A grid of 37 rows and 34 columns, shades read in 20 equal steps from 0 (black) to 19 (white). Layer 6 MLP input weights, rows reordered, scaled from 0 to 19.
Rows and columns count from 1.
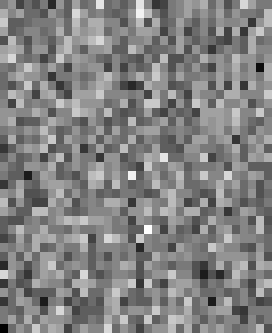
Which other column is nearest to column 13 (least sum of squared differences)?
12
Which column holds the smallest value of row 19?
18
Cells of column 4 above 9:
14
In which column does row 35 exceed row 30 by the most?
8
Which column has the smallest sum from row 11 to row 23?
24
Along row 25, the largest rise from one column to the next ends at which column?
33
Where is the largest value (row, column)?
26, 19
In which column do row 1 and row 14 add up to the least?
3
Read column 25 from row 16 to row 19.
12 11 10 9
